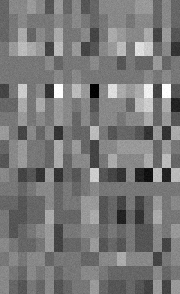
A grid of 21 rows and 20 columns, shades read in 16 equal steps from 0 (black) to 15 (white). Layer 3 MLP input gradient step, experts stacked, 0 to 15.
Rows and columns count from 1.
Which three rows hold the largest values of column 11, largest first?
13, 10, 16
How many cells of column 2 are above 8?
1
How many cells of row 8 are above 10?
2
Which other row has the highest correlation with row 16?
15
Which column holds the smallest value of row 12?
11
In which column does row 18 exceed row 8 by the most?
20
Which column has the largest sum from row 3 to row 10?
17
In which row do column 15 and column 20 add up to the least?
8
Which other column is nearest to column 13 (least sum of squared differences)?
3
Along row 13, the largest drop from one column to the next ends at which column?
19
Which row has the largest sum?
7
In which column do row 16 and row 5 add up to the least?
14
